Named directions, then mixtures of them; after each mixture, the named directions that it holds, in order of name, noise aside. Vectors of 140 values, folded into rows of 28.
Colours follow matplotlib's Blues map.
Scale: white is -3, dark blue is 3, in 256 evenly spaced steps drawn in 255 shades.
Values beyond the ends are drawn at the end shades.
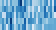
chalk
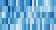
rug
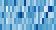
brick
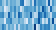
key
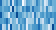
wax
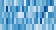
brick.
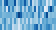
brick, rug.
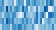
brick.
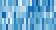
chalk, rug.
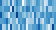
wax.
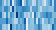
chalk, wax.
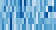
brick, chalk.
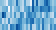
rug.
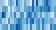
rug.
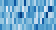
brick.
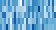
chalk.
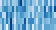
chalk.
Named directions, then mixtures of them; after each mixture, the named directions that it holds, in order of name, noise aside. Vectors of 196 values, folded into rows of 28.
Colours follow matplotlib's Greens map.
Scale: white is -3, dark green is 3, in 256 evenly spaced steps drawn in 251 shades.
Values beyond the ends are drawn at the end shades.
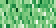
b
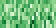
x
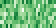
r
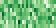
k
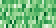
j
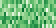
j, x.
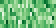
k.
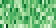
b, j, r.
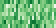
r, x.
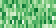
j, k, x.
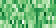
b, j, k.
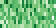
b, k, r.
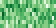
k.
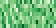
b.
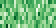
r.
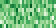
b, k, r.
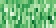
k, x.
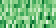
j, x.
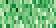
b.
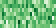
k.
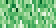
b.
